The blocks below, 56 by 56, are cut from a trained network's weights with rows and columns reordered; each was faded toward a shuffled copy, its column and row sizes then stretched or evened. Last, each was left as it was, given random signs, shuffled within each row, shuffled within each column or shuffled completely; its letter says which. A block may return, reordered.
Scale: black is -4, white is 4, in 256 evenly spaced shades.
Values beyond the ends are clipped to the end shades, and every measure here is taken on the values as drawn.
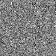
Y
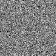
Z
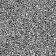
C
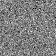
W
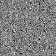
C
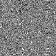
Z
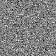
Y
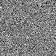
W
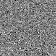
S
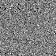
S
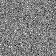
W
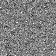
W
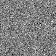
S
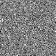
Y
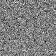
W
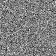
W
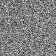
C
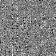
Y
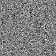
Y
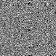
Z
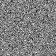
W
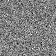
W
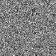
Z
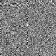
Z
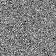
W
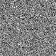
S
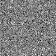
Y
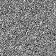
C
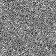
S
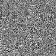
Z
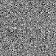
Z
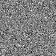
S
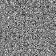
Z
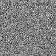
Z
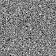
C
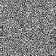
Z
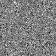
C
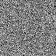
W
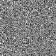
Z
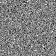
W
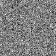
C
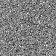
W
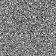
S
